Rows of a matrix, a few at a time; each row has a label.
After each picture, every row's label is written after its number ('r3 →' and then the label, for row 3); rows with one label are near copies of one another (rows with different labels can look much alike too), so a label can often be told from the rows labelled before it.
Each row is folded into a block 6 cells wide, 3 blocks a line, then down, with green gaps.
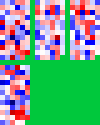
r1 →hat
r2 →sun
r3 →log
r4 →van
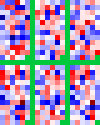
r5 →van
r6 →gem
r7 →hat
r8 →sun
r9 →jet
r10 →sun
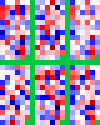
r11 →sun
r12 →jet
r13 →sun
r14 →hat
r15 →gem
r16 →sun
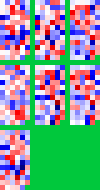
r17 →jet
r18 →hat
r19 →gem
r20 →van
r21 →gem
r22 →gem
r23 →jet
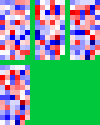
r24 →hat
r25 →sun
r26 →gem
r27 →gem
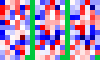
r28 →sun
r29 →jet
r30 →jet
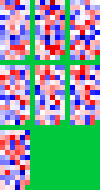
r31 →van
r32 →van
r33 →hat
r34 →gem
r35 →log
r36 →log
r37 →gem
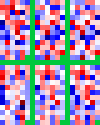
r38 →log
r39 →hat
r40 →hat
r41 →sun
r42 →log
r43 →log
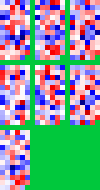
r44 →jet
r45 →van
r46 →hat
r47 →sun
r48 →log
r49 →hat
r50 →van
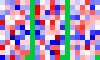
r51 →hat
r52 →sun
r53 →jet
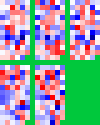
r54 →jet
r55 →van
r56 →jet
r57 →sun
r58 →gem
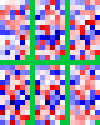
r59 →gem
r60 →jet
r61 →hat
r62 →hat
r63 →hat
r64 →jet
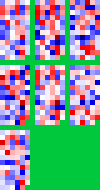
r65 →sun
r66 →sun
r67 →van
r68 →gem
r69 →sun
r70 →hat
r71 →gem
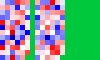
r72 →hat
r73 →van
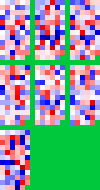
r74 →hat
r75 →jet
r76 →hat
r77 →log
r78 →jet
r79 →sun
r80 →gem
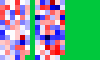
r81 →sun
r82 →van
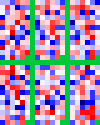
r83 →hat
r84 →log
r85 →log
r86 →log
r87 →hat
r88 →van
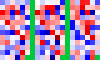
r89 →gem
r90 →gem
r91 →log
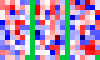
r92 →log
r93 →sun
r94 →van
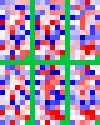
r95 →hat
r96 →hat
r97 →van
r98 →hat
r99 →van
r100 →van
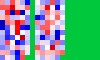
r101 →log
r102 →jet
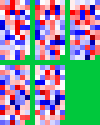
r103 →log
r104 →sun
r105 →gem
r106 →hat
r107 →jet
